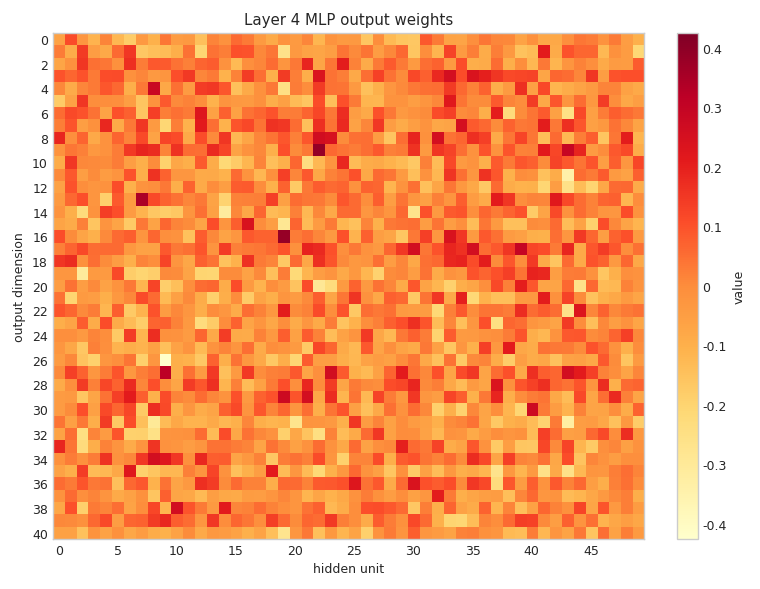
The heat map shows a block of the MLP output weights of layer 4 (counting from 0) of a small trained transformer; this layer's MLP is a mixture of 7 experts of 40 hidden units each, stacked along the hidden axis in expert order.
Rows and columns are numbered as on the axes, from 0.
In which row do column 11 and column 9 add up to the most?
27
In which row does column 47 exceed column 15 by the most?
10
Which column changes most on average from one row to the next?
43
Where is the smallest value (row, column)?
26, 9
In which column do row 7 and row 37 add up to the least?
21
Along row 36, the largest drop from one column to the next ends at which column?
37
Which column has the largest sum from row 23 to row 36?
30
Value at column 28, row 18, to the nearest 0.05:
-0.05
